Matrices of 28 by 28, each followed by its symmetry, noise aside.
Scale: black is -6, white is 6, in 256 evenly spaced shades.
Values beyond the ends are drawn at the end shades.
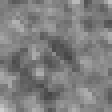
symmetric across the other diagonal.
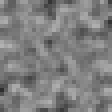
same after a half turn.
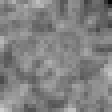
symmetric across the other diagonal.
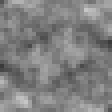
same after a half turn.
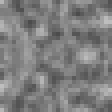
mirrored top to bottom.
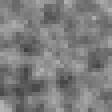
symmetric across the other diagonal.
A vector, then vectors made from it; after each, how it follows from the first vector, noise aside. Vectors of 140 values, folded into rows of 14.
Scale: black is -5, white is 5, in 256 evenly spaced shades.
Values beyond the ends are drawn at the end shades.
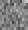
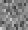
reversed.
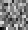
reversed, negated, scaled up.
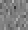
reversed, partly zeroed.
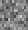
wrapped around.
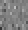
reversed, negated, partly zeroed.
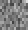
copied.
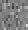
wrapped around, negated, partly zeroed.
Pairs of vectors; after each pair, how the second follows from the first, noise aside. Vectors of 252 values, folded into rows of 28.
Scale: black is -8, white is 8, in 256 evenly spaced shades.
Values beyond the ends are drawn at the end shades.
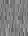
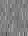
negated, partly zeroed.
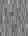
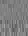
partly zeroed.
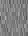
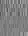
negated, partly zeroed.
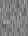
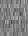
sign-scrambled.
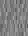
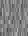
wrapped around, negated.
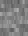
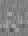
partly zeroed.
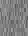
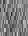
wrapped around, negated, scaled up.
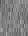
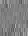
reversed, negated, partly zeroed.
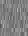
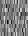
wrapped around, negated, scaled up.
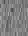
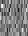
wrapped around, negated, scaled up.
